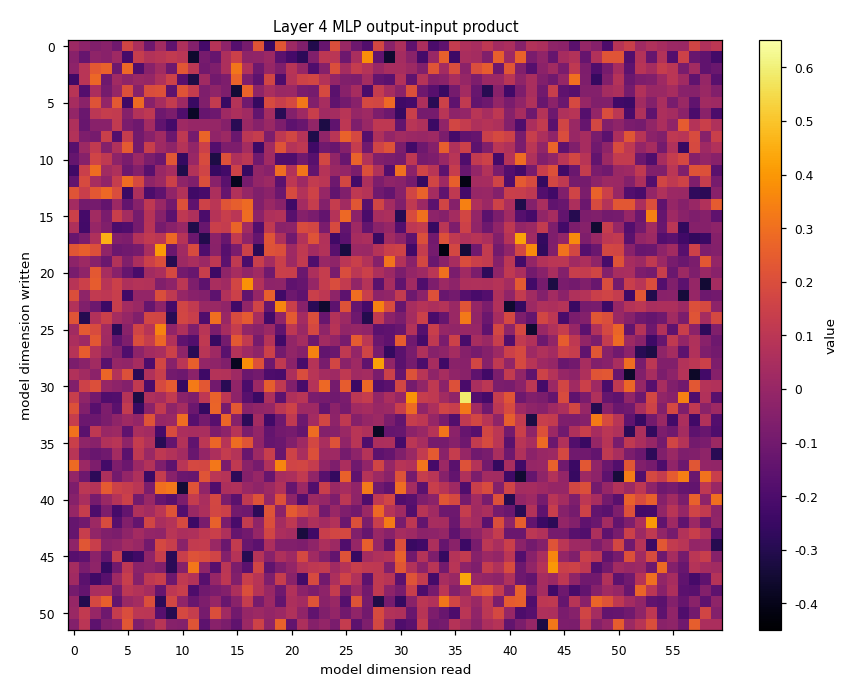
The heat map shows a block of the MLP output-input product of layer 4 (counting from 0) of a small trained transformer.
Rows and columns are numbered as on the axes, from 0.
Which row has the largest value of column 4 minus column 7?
13
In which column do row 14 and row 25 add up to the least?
42
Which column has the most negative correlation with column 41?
58
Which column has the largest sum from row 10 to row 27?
2
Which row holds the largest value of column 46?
17
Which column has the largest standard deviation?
36
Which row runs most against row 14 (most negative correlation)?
12
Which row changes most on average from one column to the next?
30
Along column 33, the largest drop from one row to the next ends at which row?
37
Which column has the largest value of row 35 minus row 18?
43
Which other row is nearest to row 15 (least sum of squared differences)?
47
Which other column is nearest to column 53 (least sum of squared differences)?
29
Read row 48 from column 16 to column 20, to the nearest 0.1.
0.2 0.1 0 -0.1 0.1
